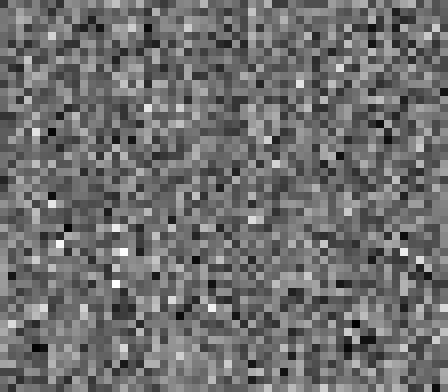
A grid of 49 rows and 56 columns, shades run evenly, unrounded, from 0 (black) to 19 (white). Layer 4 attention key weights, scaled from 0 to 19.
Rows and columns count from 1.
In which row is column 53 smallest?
34
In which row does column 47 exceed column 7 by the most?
25
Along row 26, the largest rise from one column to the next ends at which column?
7
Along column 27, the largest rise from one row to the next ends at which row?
39
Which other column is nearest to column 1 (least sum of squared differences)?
36
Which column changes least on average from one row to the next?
1
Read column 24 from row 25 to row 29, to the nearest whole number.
5 7 5 10 8
